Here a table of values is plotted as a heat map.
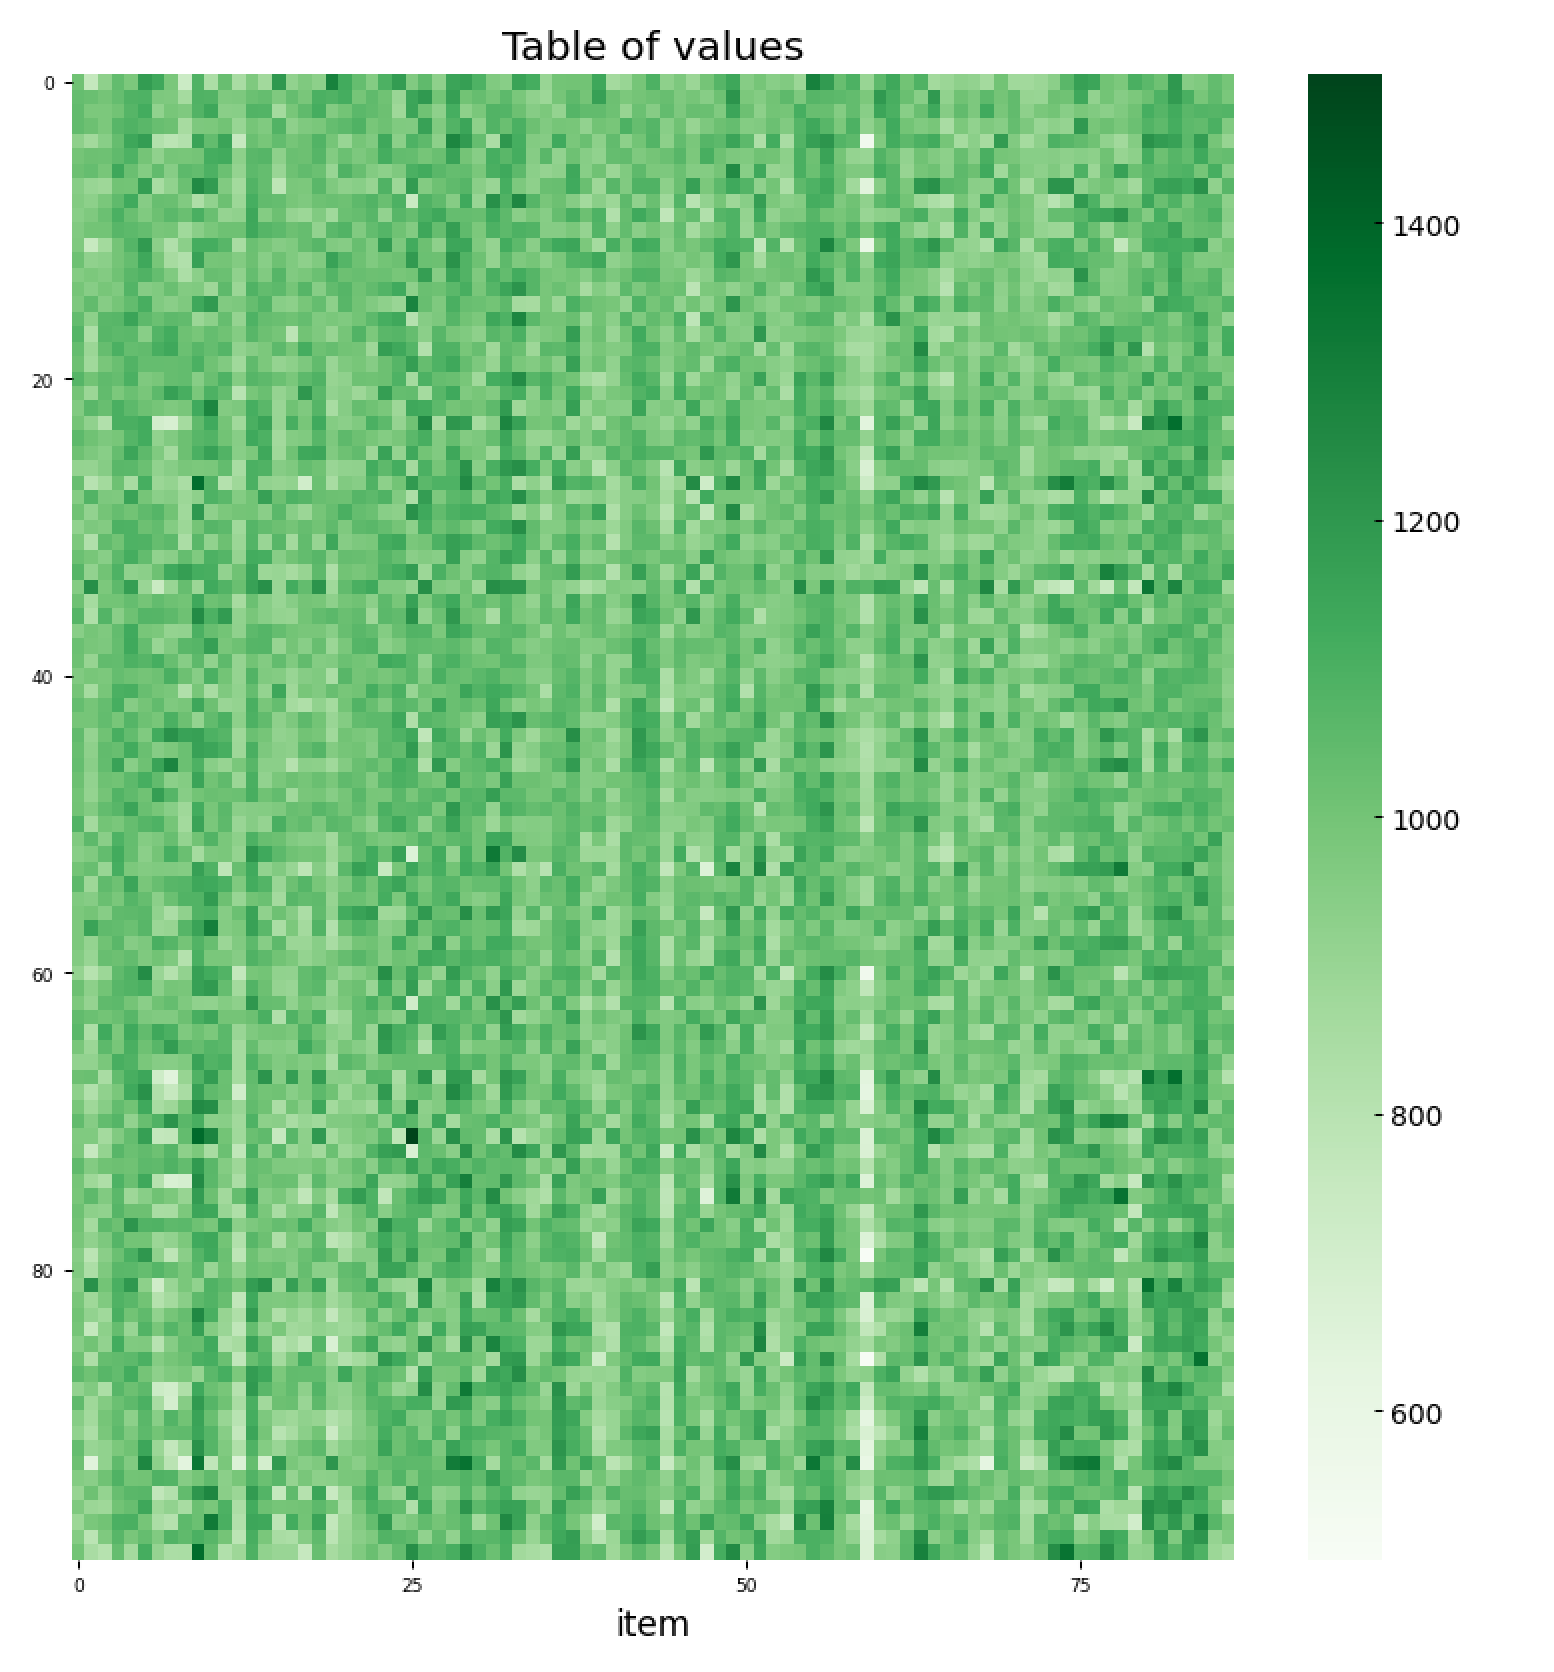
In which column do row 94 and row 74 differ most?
7
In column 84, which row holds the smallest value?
29
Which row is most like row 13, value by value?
3
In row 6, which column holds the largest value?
49
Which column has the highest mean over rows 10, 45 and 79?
56
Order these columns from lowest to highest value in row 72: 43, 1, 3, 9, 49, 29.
1, 49, 9, 3, 43, 29
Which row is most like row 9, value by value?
42
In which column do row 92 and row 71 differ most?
25
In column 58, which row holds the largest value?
93
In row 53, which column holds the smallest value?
47
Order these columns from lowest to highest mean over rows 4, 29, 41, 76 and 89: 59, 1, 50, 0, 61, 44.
59, 44, 1, 50, 0, 61
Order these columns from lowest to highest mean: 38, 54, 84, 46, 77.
38, 46, 77, 54, 84
